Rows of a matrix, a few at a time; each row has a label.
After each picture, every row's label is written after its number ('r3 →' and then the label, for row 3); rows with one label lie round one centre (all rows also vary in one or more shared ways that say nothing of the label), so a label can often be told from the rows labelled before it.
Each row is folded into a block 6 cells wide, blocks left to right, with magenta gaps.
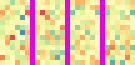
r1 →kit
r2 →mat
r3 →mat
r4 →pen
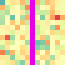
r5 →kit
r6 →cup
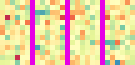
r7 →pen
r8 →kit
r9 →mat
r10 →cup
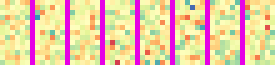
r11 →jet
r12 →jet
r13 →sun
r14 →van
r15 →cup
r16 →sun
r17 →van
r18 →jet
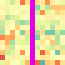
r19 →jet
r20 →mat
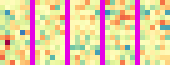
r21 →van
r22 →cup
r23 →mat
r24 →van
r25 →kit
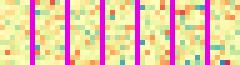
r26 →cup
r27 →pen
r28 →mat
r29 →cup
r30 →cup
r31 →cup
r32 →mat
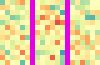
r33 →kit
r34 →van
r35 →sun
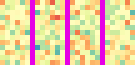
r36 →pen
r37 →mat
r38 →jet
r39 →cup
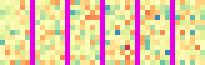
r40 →cup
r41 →kit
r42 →van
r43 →cup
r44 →jet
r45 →jet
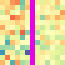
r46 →mat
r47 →cup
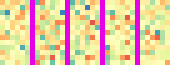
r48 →van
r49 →mat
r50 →sun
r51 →pen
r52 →jet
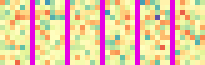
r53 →van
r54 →sun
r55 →kit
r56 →cup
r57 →sun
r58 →mat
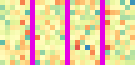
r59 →cup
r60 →jet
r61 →mat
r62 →van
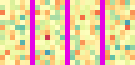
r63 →kit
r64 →jet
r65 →sun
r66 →pen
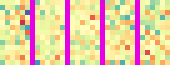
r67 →cup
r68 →sun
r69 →cup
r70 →kit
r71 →sun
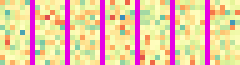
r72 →van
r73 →cup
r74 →kit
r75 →jet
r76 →kit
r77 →van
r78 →pen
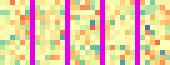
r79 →cup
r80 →cup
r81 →pen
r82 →pen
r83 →sun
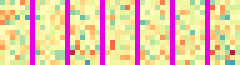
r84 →jet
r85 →van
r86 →pen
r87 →pen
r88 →kit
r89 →van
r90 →pen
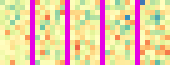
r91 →sun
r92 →pen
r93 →pen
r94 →kit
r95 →sun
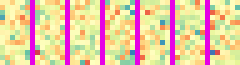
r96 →van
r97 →kit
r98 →mat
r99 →van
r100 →jet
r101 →cup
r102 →cup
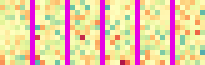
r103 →kit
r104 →jet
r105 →sun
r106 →mat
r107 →mat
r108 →mat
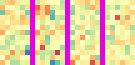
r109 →mat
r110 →pen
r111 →mat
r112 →sun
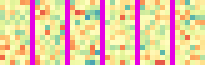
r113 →jet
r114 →mat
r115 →jet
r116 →kit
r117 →mat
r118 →sun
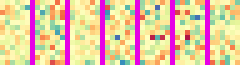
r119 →cup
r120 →kit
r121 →cup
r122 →kit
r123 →sun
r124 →jet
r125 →kit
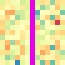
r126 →pen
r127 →cup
